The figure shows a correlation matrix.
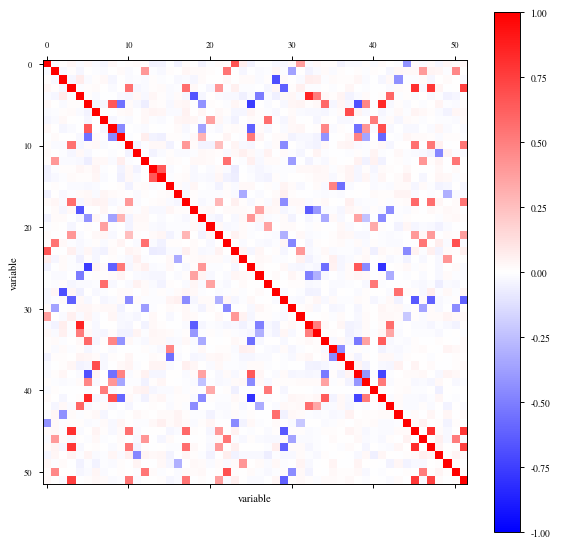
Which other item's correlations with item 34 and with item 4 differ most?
32
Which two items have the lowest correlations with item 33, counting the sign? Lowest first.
18, 26
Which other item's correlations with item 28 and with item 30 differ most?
2
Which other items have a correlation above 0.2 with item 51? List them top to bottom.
3, 10, 17, 21, 45, 47
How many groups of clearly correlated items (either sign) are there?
12
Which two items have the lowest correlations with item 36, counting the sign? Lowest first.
15, 35
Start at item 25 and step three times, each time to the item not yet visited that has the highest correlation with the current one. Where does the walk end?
19
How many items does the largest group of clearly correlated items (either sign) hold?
9
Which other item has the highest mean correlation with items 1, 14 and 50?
22
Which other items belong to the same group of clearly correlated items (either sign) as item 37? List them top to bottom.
6
